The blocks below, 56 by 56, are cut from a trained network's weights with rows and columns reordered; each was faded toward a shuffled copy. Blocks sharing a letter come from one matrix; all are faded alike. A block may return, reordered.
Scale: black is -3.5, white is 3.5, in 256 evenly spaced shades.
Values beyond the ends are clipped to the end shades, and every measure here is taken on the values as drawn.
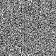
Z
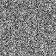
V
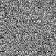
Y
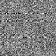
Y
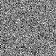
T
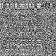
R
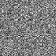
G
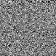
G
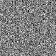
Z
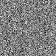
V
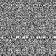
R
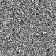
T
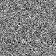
T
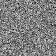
V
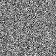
V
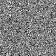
T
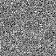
Z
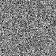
Z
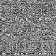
R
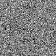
T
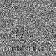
G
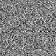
Y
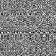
R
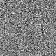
V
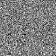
T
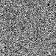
V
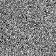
V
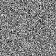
V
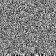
Y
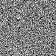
Z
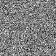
T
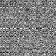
R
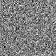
T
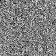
V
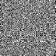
G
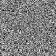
G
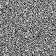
V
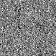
Z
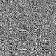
Y
